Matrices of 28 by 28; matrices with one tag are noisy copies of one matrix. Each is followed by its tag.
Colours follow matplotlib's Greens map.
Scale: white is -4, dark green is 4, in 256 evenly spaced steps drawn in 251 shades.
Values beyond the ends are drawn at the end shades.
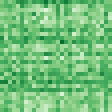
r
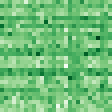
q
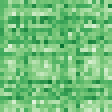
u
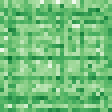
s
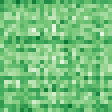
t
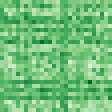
u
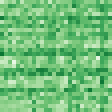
q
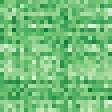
u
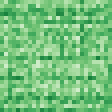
s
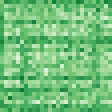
t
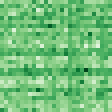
q
